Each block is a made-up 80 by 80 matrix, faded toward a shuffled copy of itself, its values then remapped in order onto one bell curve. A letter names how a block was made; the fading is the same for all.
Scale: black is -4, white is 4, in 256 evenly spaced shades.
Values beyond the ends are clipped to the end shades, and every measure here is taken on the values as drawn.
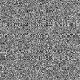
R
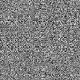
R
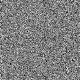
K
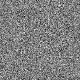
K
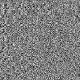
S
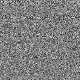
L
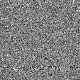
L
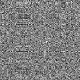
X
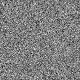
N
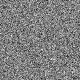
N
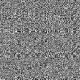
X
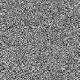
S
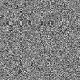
S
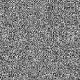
R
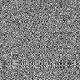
X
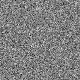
N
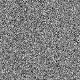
K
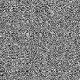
R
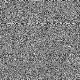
L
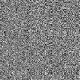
S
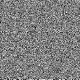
L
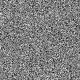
N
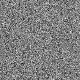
K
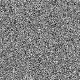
K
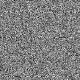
L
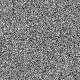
N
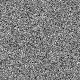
N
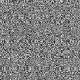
R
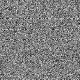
L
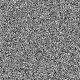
N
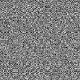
X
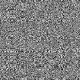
R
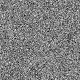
N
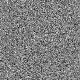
K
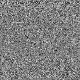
L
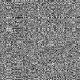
X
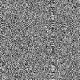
S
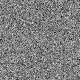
N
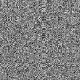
R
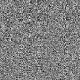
S
